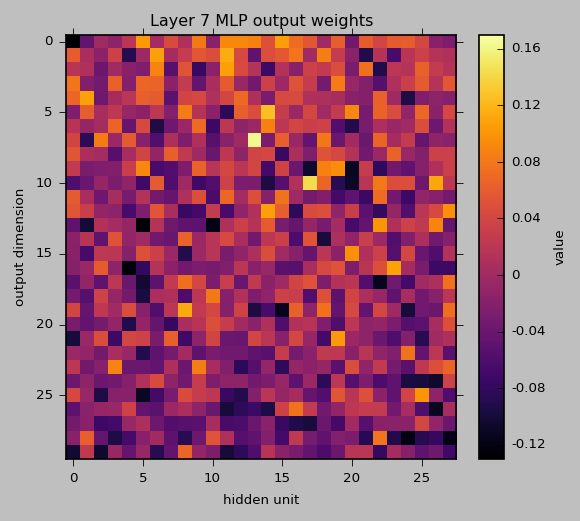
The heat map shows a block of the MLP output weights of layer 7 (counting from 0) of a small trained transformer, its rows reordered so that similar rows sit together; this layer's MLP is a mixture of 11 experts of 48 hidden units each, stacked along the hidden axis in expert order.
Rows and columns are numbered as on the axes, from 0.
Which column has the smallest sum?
4
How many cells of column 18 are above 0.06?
5
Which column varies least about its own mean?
7
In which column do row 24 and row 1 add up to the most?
6
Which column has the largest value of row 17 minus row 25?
27
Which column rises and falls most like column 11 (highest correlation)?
12
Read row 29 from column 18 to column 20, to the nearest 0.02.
-0.06 -0.04 0.02
